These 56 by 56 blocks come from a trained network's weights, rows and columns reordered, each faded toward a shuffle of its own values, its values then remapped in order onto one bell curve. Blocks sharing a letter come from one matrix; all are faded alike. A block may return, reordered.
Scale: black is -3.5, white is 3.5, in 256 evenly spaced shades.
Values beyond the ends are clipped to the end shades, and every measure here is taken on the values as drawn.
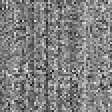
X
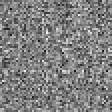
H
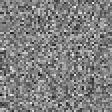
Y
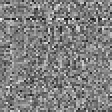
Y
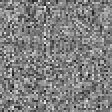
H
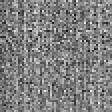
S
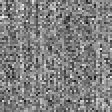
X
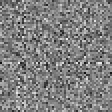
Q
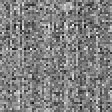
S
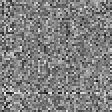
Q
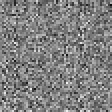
H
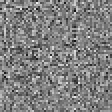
H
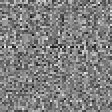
Y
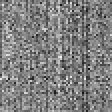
X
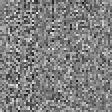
Q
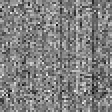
X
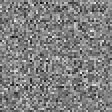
H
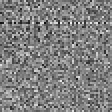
Y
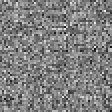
H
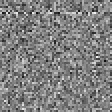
Q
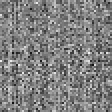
X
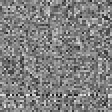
Y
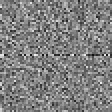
Y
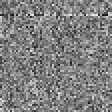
Q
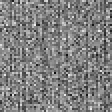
X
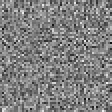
Y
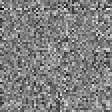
Q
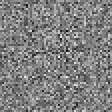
H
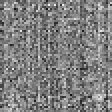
S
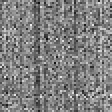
X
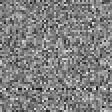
Y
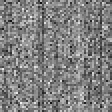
X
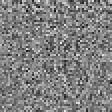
H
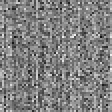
S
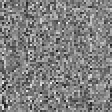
Q
